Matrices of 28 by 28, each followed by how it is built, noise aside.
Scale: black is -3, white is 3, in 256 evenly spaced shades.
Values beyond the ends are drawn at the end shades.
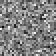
noise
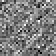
Hankel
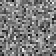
noise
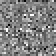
uneven rows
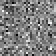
low rank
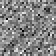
Hankel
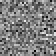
noise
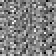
repeating rows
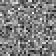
noise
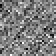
Hankel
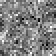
smooth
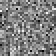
noise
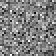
repeating rows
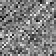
Hankel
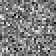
noise
